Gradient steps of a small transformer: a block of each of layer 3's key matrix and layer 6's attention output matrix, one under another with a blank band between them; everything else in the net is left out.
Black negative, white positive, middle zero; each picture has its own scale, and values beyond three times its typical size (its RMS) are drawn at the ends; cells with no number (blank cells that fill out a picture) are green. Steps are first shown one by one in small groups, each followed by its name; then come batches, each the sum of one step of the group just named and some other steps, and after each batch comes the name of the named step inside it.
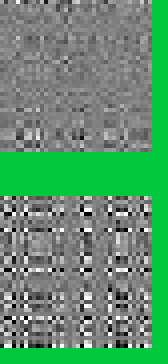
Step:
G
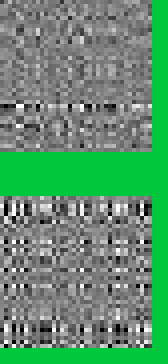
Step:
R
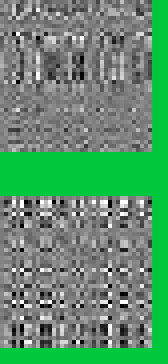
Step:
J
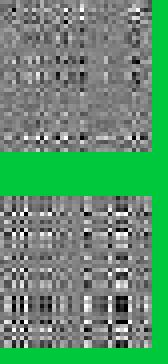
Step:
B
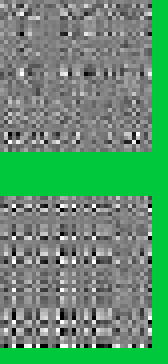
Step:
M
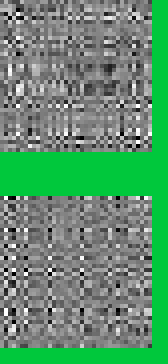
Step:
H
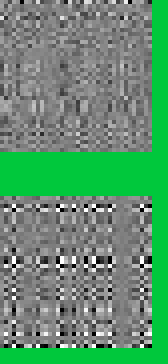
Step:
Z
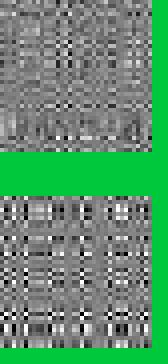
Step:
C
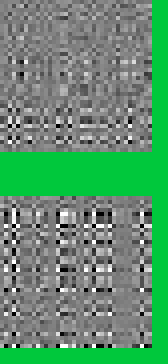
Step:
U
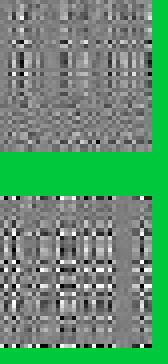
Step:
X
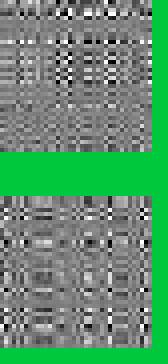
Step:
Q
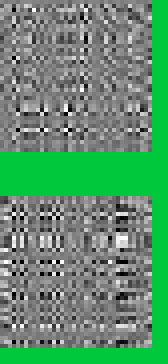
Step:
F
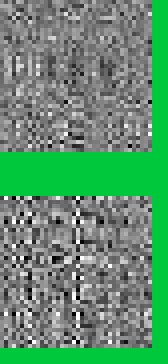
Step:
H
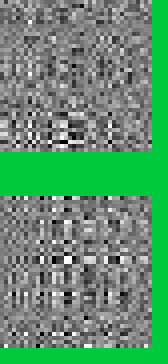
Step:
G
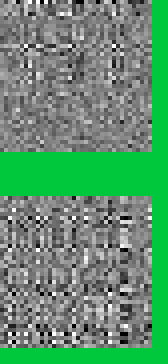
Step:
J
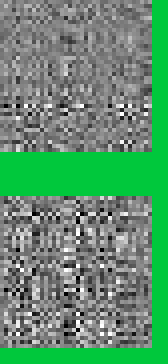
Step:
F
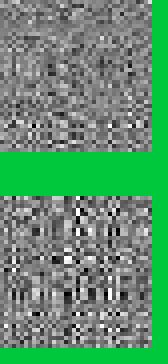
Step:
G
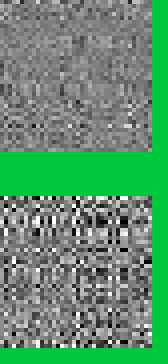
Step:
Z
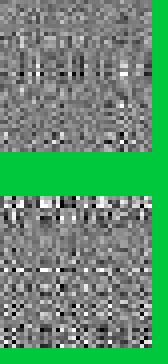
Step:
J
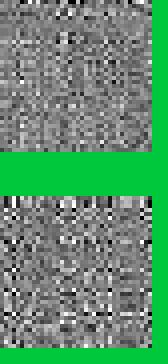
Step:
Q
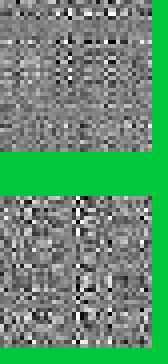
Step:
Q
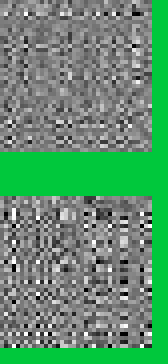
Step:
U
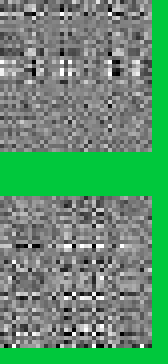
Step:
X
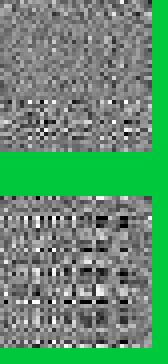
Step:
F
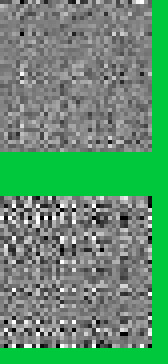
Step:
M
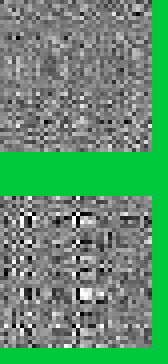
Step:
B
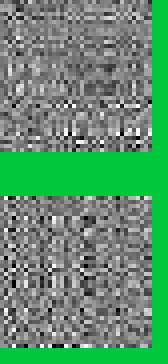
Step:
H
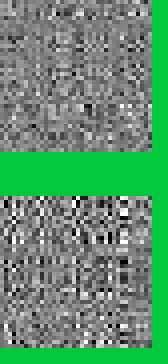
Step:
R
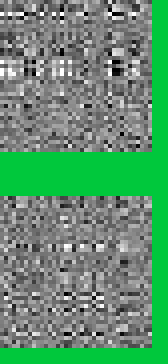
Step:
H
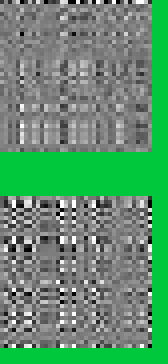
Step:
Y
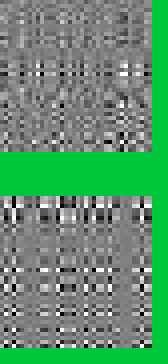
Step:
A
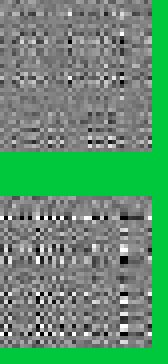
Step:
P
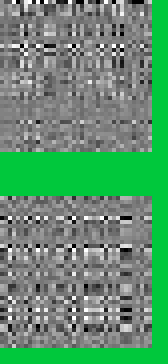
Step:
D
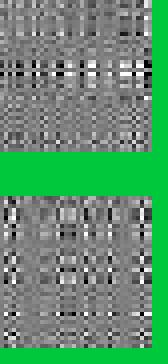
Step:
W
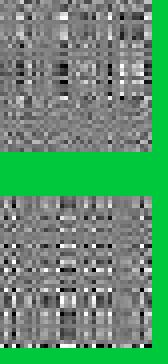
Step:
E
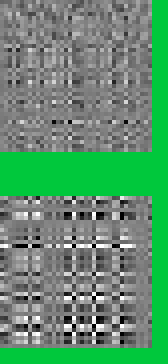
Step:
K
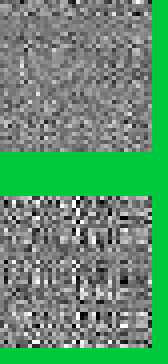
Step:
Y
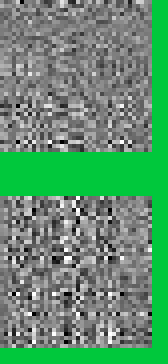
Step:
Y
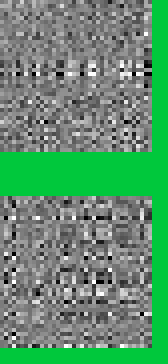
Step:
W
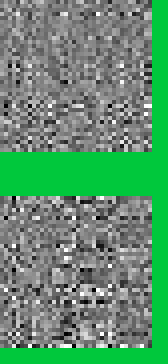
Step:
E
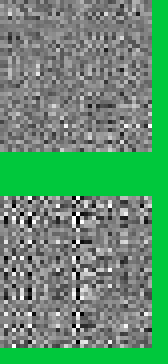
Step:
A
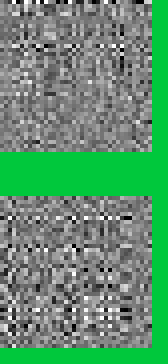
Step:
D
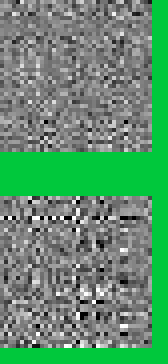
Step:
P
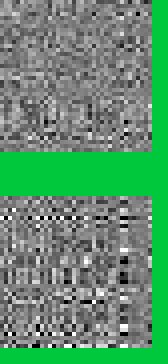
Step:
P
